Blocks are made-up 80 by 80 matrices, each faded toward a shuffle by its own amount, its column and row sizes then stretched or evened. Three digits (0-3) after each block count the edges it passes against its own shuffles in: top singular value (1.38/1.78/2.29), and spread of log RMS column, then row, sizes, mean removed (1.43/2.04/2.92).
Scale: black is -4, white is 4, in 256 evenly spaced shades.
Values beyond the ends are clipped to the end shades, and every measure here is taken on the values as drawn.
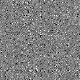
1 2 1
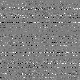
1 0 3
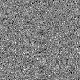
2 0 0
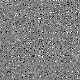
1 1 2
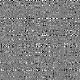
2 2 3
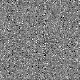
1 2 0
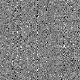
2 2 0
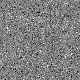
0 0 0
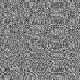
3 0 1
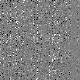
1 3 1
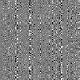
3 3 0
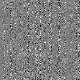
0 3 0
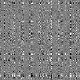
3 3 2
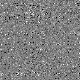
0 1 2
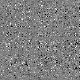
0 2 2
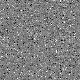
1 1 0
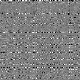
3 1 3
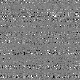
1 1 3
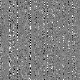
2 3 0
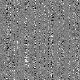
1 3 0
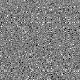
2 1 1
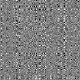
3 3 2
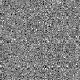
2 1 0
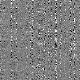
2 3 0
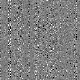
2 3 0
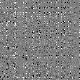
1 3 2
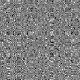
3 1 1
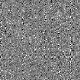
2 2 0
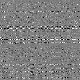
3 0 3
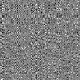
3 2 1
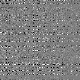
2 2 3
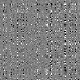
3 3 1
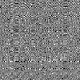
3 0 2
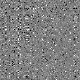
2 2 1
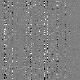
2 3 1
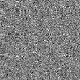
2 0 1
